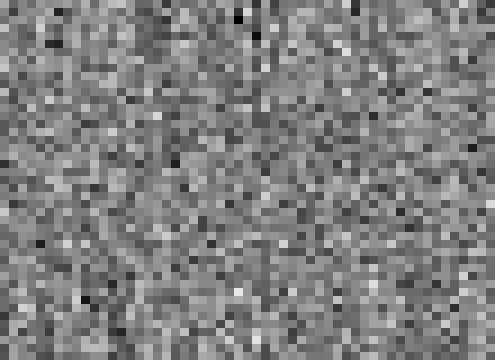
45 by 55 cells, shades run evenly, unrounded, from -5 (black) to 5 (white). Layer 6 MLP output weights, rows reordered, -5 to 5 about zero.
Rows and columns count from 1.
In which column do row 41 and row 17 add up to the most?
50
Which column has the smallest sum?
20
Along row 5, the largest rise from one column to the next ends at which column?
30
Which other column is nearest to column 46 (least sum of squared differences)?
47
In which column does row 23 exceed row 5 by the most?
29
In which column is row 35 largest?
52
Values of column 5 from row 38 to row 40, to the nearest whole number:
-1 -2 -1
